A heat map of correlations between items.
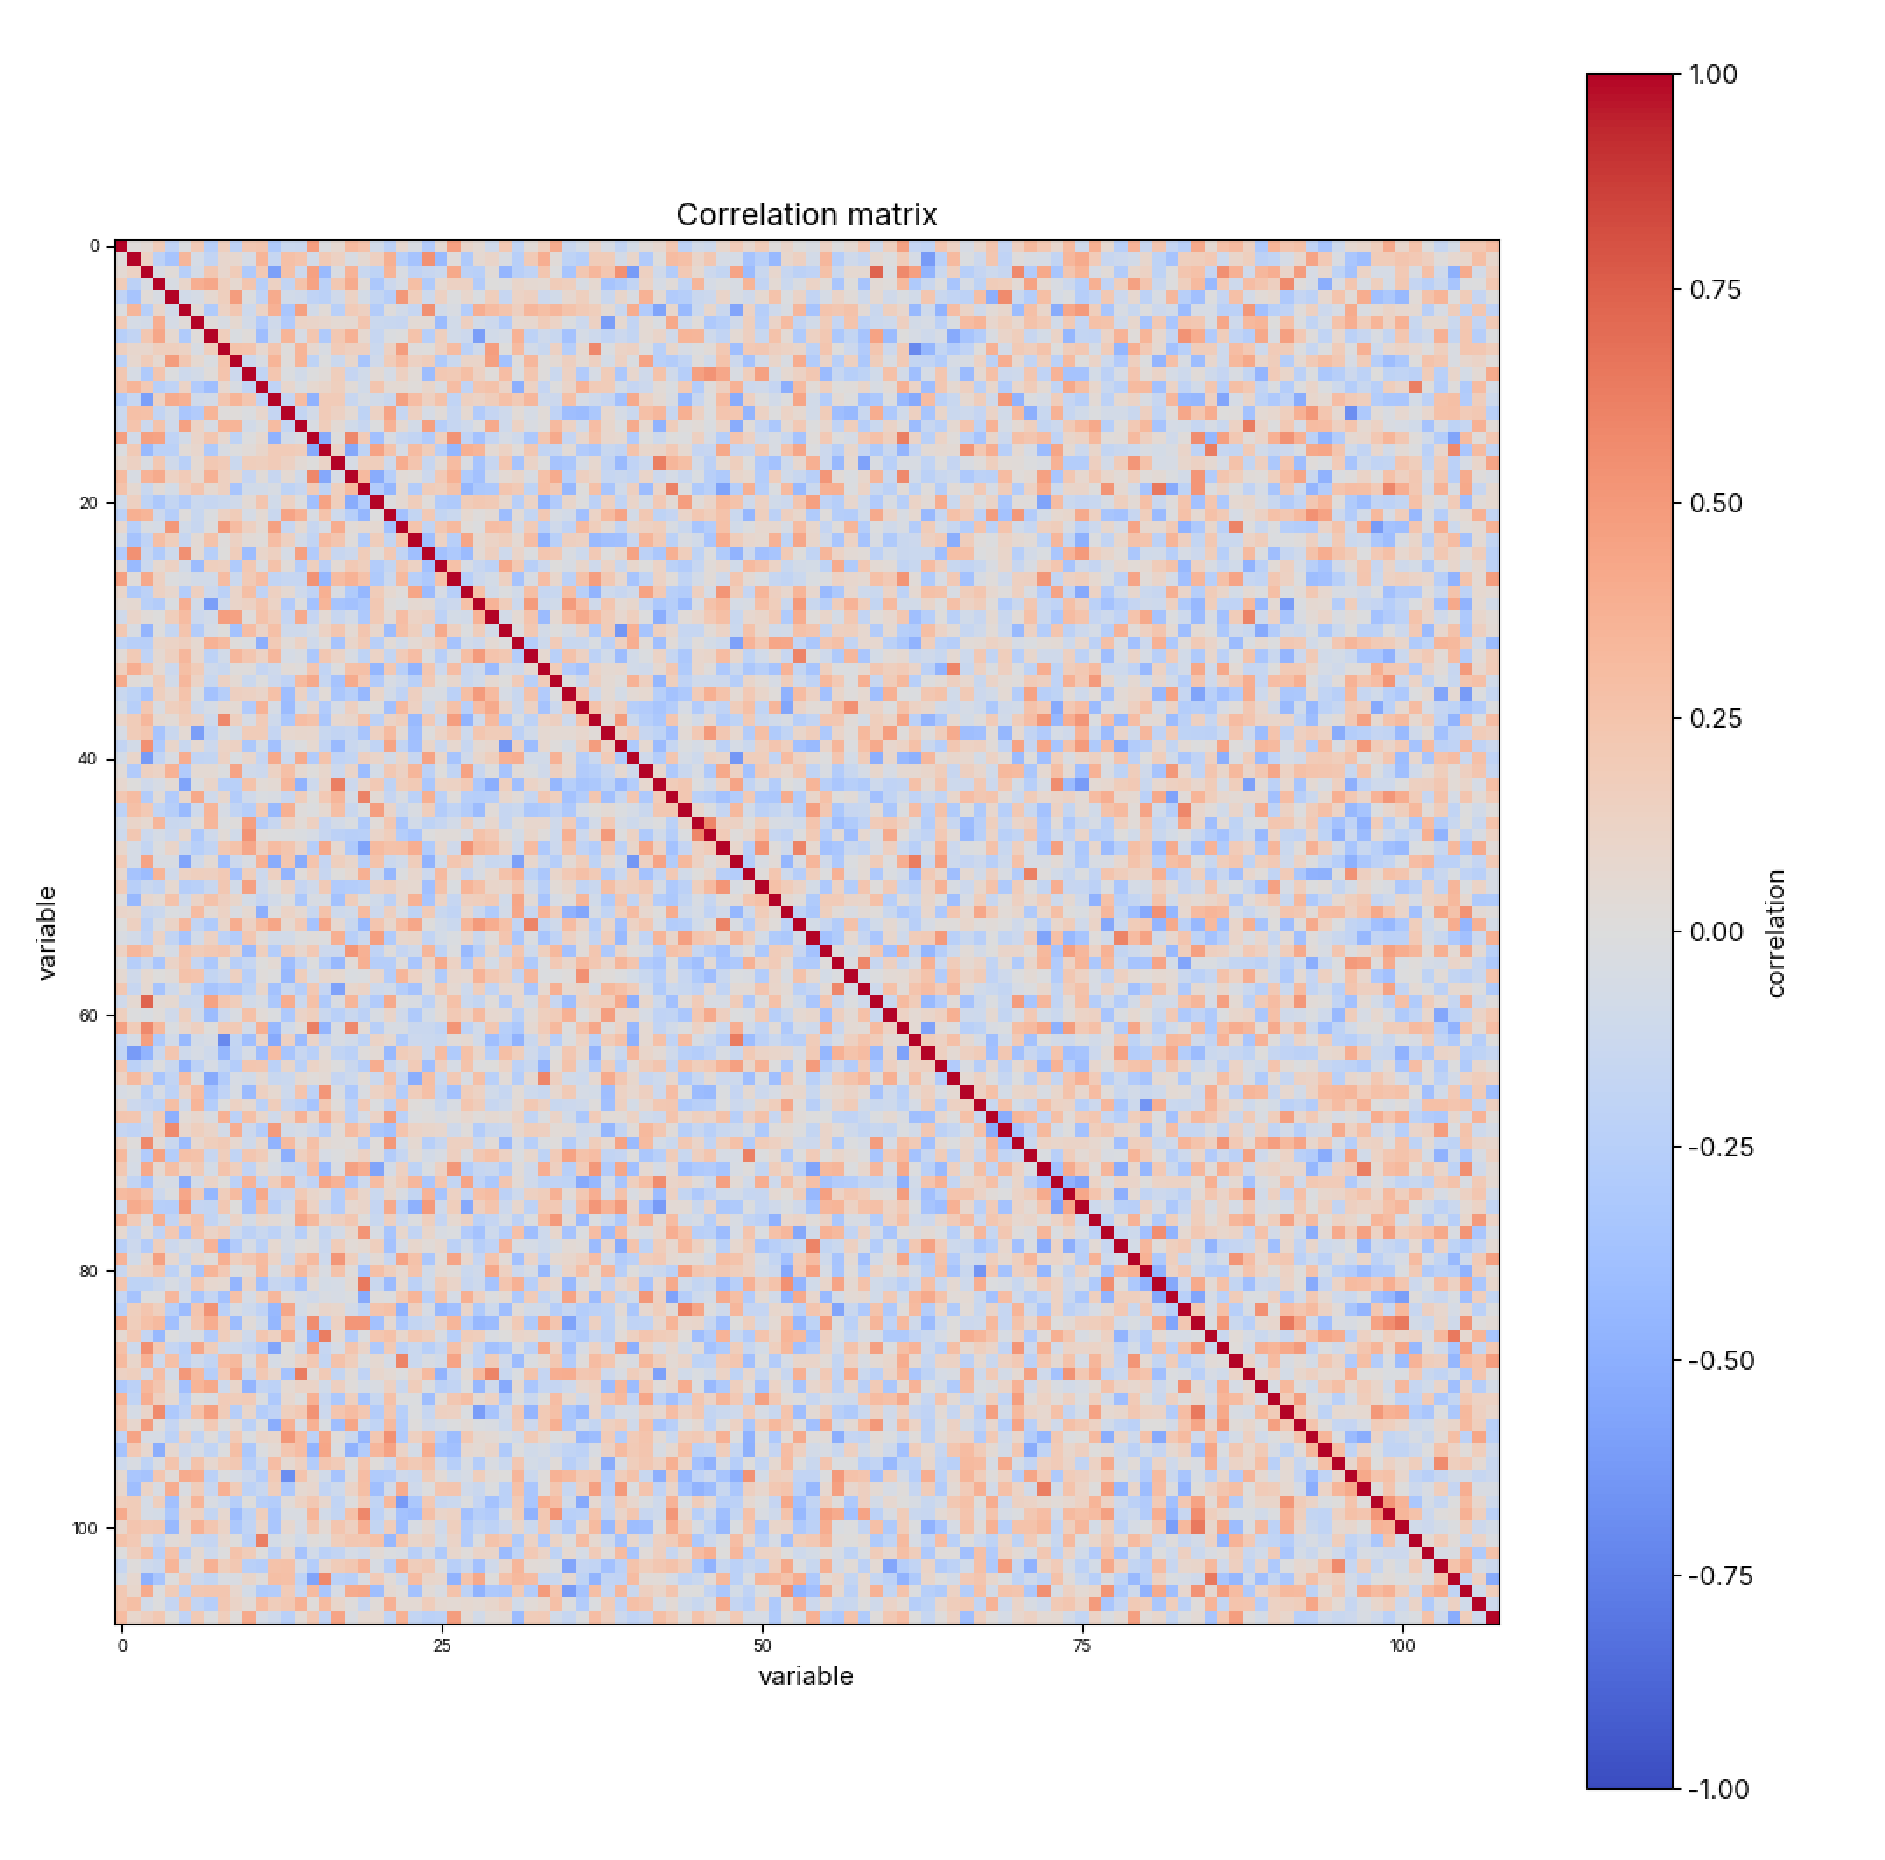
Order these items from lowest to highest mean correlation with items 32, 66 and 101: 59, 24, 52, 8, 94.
59, 52, 8, 94, 24
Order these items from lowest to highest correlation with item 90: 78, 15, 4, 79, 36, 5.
78, 5, 36, 4, 79, 15
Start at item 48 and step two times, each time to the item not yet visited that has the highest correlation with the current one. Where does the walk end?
2
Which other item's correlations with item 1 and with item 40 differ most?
63
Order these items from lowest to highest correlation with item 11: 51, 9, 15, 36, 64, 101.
51, 9, 15, 64, 36, 101
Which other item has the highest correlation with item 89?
83
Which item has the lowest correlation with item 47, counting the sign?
19
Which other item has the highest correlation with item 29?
88
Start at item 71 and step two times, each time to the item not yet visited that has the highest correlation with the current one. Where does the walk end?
96
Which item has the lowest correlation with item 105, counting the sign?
35
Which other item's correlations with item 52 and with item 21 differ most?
81
